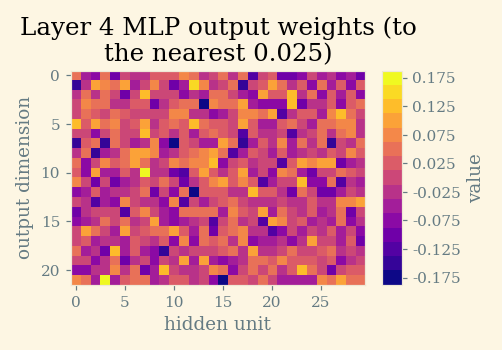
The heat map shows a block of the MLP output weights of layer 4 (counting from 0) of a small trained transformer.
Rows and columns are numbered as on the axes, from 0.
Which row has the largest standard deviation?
7
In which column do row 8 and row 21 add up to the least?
2
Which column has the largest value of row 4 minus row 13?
11
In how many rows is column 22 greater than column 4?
6
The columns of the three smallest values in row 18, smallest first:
9, 3, 8
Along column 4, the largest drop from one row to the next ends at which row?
21
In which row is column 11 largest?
19
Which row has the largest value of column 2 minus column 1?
10
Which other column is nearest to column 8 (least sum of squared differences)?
5
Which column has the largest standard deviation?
17
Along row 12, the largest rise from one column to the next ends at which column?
13
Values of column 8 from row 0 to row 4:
0.025 0.075 0 -0.1 0
